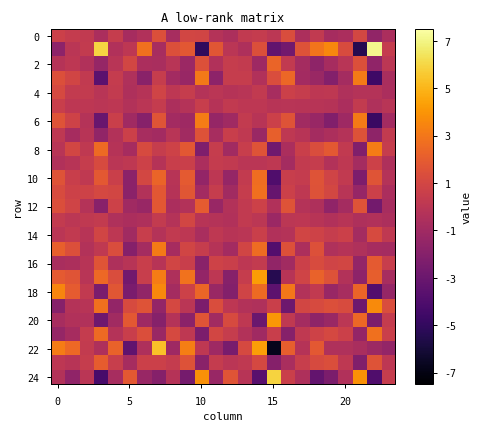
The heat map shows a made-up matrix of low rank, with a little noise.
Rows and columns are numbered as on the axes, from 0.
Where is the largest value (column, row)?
22, 1
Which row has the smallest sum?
24
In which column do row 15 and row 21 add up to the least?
15
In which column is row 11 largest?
14
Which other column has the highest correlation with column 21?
10
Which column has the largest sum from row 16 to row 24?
7
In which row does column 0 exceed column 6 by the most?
18
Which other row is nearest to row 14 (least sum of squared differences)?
9
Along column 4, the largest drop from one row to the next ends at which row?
19
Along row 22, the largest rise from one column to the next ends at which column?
16
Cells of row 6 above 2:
2
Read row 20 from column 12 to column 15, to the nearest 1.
1 0 -3 4
